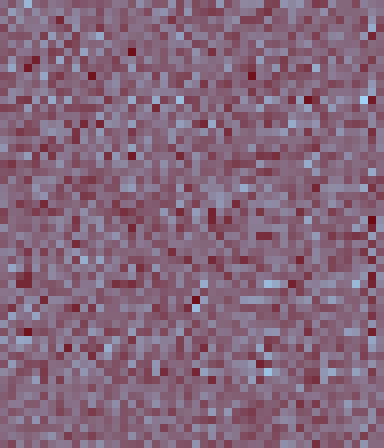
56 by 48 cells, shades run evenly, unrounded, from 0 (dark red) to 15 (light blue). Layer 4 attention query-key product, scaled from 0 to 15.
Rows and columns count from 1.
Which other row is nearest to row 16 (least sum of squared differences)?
55
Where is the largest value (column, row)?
46, 13
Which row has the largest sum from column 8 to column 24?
43
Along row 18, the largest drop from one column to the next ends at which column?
23
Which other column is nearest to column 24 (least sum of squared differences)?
14
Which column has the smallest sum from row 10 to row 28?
29
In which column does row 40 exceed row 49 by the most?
2
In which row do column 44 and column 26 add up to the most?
36
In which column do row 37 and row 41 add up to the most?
47
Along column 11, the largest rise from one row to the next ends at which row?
17
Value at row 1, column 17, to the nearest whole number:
6
